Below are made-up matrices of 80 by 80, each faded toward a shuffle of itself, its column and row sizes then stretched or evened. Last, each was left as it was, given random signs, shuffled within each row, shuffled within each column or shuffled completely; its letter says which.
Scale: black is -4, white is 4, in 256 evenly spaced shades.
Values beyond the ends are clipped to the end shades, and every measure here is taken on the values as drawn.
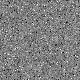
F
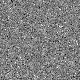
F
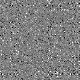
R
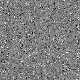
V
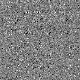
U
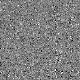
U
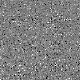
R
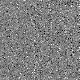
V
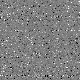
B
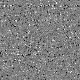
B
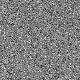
V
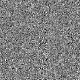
R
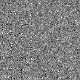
U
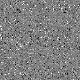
R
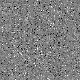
V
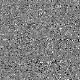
U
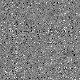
U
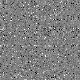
R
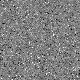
F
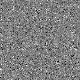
U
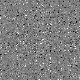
U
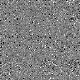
R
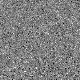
B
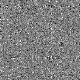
U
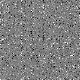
U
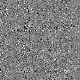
U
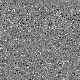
B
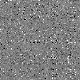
R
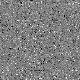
U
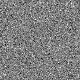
V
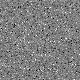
F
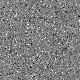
F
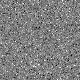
F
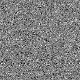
B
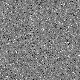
F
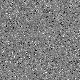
F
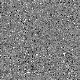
U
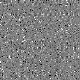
R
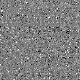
U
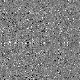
R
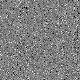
V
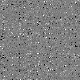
R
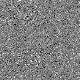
U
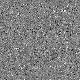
B
